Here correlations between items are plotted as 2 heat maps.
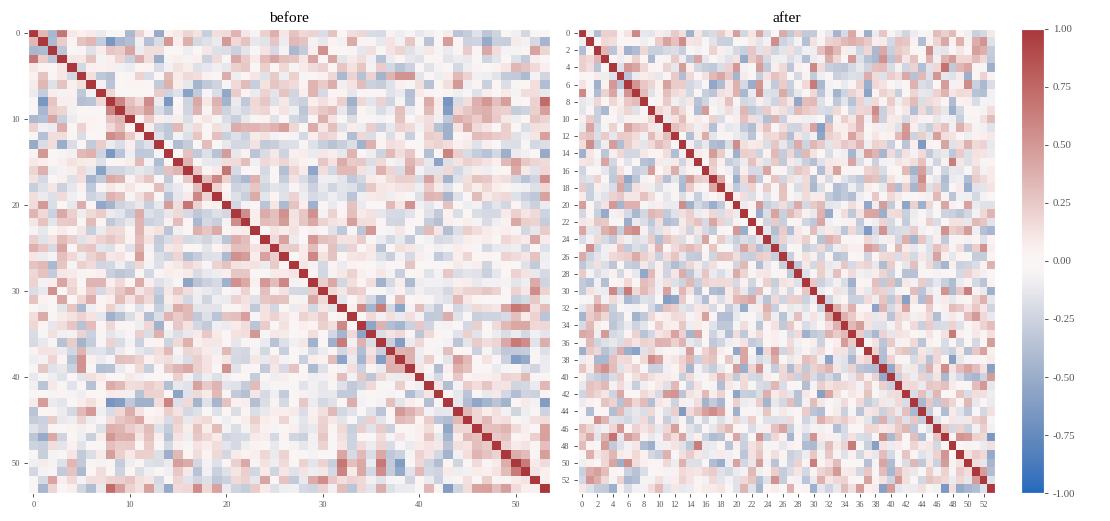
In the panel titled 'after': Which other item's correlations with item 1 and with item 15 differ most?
13
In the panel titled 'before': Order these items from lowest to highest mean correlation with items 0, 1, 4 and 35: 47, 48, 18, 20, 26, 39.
47, 48, 18, 39, 26, 20
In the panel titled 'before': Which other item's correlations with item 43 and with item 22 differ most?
11
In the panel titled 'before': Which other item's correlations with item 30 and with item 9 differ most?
33
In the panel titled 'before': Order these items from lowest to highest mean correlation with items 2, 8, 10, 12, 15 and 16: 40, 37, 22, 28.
28, 22, 37, 40
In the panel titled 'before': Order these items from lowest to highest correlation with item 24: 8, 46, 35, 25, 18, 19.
18, 19, 35, 46, 25, 8
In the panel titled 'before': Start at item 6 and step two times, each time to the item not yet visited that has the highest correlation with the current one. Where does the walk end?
38
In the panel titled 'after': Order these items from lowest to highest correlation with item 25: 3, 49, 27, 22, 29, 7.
29, 7, 3, 27, 49, 22
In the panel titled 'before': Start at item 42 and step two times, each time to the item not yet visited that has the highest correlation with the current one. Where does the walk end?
17
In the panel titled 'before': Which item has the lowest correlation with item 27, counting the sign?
2
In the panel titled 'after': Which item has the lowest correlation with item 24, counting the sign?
43
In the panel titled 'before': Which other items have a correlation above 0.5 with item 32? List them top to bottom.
34, 36, 50, 51
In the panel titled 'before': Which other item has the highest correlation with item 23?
35
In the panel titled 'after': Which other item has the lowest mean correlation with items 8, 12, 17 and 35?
31
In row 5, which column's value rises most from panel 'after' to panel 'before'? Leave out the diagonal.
20
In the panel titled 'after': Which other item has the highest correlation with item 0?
7
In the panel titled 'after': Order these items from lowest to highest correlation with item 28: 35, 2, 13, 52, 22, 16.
2, 52, 22, 35, 16, 13
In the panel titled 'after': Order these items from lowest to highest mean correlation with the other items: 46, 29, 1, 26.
29, 26, 46, 1
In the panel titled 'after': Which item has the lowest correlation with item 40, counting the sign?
39
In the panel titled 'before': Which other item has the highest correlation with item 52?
30
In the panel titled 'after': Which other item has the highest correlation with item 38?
9
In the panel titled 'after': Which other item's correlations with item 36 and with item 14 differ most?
17
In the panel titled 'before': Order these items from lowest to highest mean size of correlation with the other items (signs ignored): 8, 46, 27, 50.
27, 46, 50, 8
